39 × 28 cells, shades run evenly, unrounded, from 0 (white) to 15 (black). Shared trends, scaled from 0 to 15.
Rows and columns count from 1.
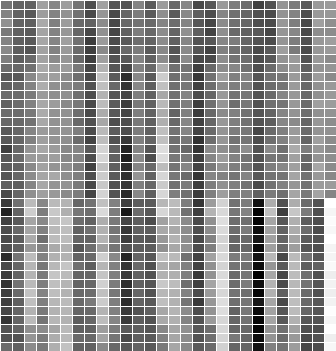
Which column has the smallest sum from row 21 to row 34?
28
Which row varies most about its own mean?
24
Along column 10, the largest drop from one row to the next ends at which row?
23
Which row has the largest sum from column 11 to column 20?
6
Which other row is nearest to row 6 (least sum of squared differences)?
2
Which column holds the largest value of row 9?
11
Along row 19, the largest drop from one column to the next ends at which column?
9
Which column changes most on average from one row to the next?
14
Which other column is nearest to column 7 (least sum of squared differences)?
20
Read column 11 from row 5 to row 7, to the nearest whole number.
10 9 10
